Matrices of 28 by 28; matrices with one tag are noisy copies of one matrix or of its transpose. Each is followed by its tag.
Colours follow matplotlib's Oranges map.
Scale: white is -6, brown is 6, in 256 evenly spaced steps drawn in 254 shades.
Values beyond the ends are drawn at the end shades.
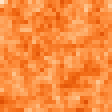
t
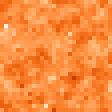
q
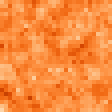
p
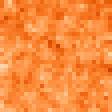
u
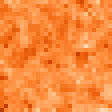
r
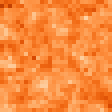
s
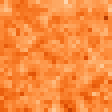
u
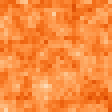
s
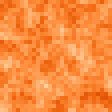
s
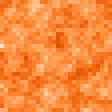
q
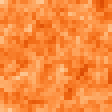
t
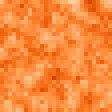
p
